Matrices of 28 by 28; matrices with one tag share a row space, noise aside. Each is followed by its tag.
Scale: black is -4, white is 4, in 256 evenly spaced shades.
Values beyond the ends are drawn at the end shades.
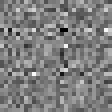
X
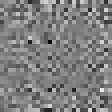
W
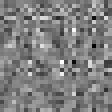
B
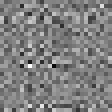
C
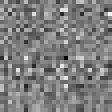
X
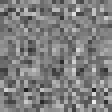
B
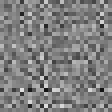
C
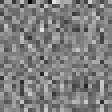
C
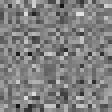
X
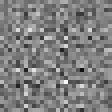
X
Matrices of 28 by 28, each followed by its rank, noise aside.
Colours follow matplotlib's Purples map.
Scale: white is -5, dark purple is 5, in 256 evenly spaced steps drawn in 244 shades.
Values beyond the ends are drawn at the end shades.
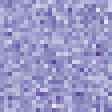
eight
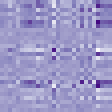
two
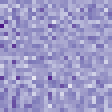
six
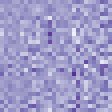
four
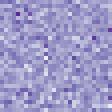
eight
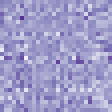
six
